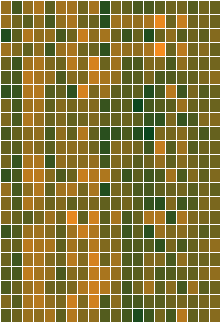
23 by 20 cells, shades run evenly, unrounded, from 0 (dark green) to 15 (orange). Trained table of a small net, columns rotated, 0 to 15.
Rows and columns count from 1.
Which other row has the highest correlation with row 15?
9
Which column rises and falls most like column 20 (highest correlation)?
5
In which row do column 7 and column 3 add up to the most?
22
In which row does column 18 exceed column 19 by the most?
21
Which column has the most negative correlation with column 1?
8
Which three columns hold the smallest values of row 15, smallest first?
15, 14, 17
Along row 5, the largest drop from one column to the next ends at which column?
10
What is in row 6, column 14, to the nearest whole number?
7
